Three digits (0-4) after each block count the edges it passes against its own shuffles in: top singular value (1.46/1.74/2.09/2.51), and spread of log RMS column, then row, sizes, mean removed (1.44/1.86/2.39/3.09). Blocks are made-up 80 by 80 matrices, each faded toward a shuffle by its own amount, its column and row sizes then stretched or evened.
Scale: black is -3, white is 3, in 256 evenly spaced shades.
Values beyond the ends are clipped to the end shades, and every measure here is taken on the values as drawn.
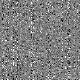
0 4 1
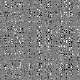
0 4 3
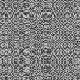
4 0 0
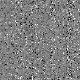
0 3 1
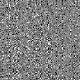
3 3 1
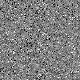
0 1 0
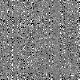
1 4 2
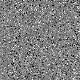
0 1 0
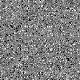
2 0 1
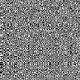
4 2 3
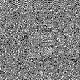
3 0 0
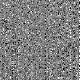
2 3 0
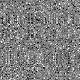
3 1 0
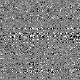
2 3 4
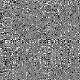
3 3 2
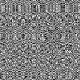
4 0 1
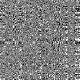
3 3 2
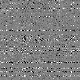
3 2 4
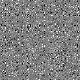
2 3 2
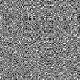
4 0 1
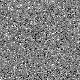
1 0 0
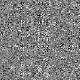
2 3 3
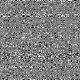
2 1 4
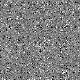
0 2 2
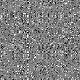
3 1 1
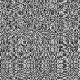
4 1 0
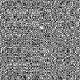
4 1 0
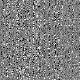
0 4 0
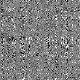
1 4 3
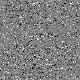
0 0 2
